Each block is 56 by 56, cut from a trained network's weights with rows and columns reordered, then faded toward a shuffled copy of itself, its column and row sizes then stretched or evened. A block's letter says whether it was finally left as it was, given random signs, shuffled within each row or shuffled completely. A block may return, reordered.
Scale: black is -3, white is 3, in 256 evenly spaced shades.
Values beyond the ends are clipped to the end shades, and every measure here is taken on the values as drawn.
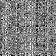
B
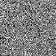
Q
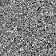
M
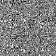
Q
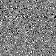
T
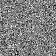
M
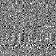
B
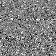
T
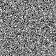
M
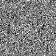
T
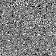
T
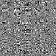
B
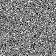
M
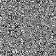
Q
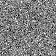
M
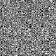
B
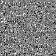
Q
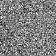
Q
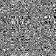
B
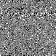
T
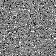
M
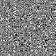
Q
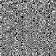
B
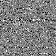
T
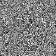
Q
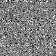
T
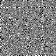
Q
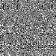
B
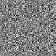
B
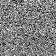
T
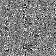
Q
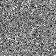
T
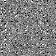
Q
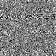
T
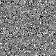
T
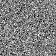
M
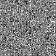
Q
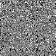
Q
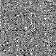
Q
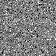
M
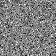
M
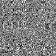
B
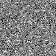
T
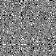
Q
